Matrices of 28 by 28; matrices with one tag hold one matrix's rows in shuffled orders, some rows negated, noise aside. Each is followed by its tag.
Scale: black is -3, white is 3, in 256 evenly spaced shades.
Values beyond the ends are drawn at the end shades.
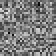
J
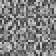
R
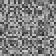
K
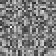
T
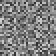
R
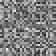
J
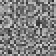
R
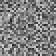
R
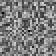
T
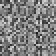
R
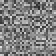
J
